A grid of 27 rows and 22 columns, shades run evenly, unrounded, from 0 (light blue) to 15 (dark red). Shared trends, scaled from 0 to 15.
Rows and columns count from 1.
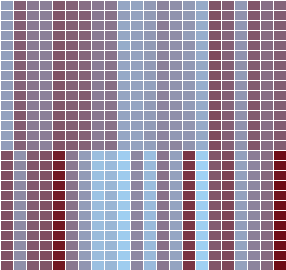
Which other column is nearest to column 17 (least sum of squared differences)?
18
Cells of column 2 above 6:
15
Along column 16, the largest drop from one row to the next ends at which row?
16
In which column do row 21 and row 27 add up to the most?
22
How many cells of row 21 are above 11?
3
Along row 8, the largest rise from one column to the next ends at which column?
17
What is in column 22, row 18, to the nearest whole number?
14
